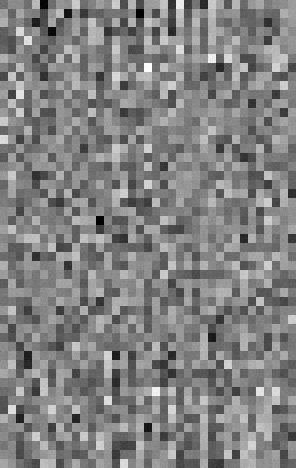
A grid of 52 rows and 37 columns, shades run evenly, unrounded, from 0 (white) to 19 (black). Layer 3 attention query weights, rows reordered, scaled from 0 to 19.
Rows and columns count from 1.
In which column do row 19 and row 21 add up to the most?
21
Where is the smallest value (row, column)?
8, 19
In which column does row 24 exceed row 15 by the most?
18
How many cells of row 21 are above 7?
30
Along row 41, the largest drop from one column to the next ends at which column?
29
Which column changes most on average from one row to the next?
22
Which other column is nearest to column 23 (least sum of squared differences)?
25
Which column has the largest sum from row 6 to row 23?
32
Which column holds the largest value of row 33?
23
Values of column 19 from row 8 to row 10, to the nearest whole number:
0 5 7
